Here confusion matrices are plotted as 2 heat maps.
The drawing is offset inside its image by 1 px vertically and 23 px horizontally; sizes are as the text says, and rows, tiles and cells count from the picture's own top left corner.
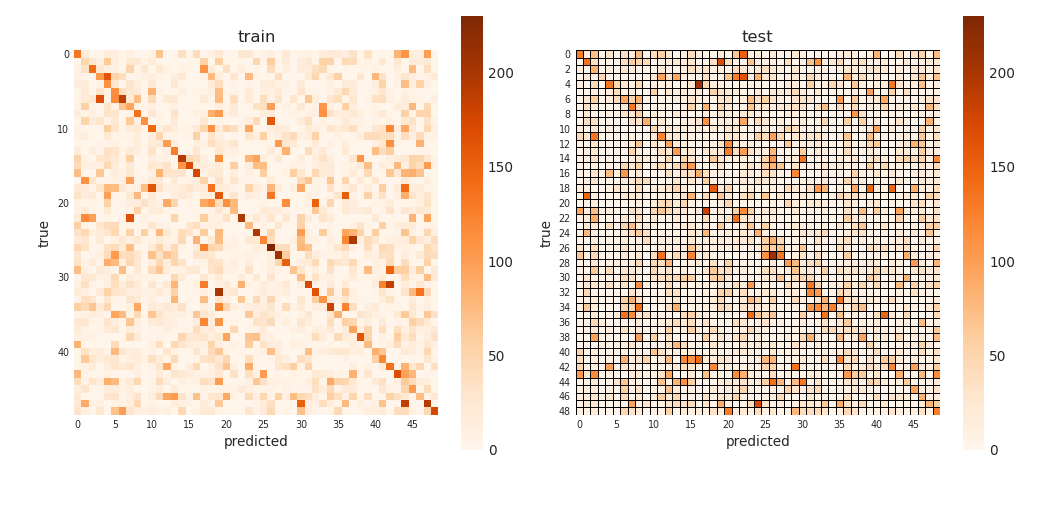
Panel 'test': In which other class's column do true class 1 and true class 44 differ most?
19
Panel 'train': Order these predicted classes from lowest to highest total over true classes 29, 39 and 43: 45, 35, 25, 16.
35, 16, 45, 25
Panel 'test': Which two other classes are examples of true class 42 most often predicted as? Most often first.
29, 18
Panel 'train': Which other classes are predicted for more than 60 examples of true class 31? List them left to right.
13, 17, 22, 41, 42
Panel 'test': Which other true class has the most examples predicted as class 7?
35
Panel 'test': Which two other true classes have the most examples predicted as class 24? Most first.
47, 3
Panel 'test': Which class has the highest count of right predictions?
18
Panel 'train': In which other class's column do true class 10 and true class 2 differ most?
42
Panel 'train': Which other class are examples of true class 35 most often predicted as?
5
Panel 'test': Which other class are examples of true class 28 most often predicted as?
45
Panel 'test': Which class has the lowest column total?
3
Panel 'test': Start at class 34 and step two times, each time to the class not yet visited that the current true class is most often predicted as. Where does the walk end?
37
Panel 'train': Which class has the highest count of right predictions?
26
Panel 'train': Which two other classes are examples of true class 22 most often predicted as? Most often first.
7, 1
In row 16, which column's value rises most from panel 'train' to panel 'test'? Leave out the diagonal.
6
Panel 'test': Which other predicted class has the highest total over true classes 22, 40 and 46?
21
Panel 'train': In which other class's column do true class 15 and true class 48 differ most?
6
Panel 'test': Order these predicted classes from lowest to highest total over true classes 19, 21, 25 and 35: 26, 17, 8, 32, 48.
32, 8, 48, 26, 17
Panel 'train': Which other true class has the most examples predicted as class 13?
46
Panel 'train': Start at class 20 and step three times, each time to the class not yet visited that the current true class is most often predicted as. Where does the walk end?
36
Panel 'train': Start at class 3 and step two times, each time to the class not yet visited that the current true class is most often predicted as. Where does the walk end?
44
